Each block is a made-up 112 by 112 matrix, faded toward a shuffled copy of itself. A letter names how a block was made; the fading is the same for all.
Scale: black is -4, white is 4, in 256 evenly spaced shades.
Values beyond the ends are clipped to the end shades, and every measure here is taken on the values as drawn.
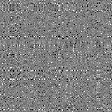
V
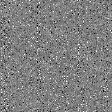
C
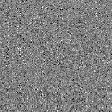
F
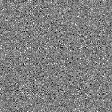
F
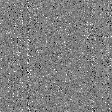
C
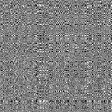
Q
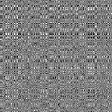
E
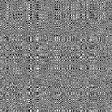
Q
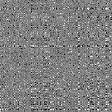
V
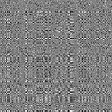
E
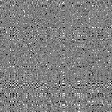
V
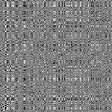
E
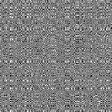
Q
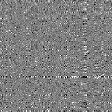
V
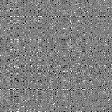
V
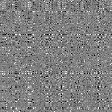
V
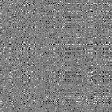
V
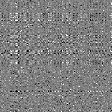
V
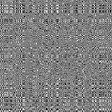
E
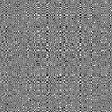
E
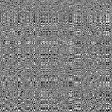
Q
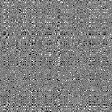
V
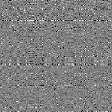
V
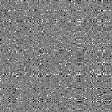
V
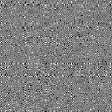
V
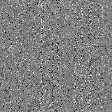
C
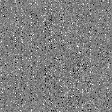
C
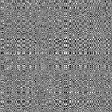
E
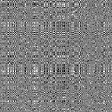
E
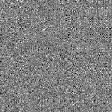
F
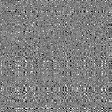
V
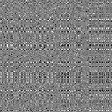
E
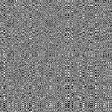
Q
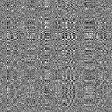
Q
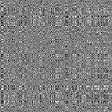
Q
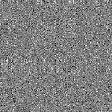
F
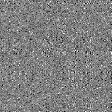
F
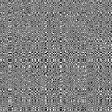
E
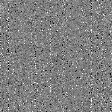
C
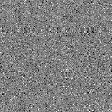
F
